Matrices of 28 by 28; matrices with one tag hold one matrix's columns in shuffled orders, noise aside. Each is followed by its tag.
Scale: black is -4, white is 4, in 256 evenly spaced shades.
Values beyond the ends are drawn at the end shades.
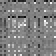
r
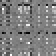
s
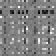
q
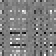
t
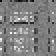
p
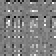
r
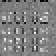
p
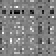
q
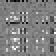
p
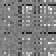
s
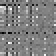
s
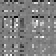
r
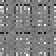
s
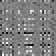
t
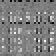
p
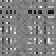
q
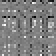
r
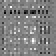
q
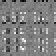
p
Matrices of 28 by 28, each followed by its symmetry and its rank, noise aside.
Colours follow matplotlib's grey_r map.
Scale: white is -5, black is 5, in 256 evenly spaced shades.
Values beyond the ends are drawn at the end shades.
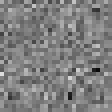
symmetric, rank four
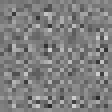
symmetric, rank three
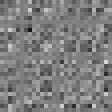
symmetric, rank three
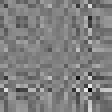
symmetric, rank two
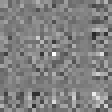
symmetric, rank four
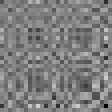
symmetric, rank two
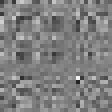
symmetric, rank two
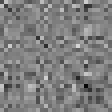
symmetric, rank three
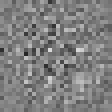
symmetric, rank four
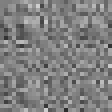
antisymmetric, rank four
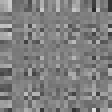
no symmetry, rank two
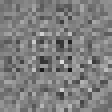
symmetric, rank three
